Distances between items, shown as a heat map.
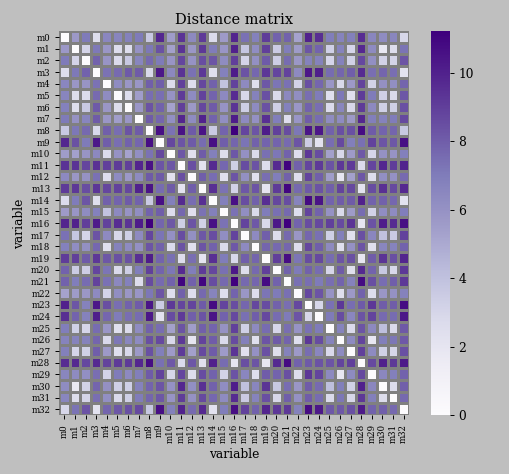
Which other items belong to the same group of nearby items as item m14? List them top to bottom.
m0, m3, m8, m32
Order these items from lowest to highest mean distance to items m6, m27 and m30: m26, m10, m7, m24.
m10, m7, m26, m24
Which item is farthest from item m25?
m16
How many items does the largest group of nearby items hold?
10
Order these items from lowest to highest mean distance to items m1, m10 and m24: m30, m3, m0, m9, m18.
m30, m18, m9, m0, m3
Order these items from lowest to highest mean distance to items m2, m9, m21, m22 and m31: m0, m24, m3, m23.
m24, m23, m0, m3
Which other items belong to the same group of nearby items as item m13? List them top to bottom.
m11, m16, m19, m28
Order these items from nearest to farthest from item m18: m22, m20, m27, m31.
m22, m27, m31, m20
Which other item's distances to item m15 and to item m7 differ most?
m21
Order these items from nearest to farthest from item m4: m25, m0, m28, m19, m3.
m25, m0, m3, m19, m28
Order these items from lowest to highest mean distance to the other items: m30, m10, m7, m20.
m10, m30, m20, m7
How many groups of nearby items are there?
6
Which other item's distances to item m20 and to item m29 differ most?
m26
